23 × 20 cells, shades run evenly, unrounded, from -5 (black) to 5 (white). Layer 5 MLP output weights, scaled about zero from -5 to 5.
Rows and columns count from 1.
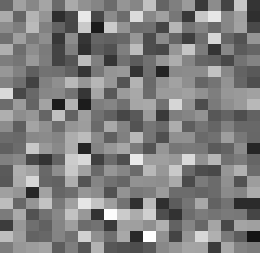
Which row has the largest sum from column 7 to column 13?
20
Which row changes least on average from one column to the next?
13
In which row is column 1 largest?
9
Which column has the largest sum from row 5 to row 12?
14
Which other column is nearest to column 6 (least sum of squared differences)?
2
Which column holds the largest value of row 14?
3
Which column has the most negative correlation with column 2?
1
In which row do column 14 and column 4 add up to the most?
10
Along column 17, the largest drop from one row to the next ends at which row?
5
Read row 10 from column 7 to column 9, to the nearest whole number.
-4 0 0
